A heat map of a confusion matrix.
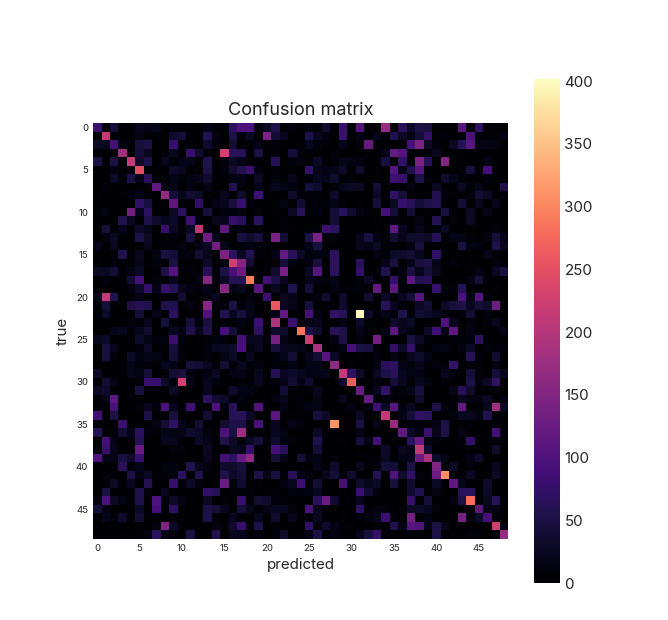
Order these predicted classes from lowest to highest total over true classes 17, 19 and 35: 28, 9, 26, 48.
48, 26, 9, 28
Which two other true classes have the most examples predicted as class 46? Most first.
5, 34
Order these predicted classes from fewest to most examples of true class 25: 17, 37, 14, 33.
14, 37, 17, 33
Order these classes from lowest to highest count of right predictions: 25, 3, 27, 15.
27, 15, 3, 25
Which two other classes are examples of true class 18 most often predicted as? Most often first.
13, 37
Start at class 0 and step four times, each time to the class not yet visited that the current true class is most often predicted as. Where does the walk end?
26
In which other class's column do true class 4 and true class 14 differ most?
41
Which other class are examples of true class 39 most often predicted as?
18
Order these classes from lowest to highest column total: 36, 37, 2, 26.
2, 36, 26, 37
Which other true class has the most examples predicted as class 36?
3
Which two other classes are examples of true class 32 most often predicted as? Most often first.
2, 13
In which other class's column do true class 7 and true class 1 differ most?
20
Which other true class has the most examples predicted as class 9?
17
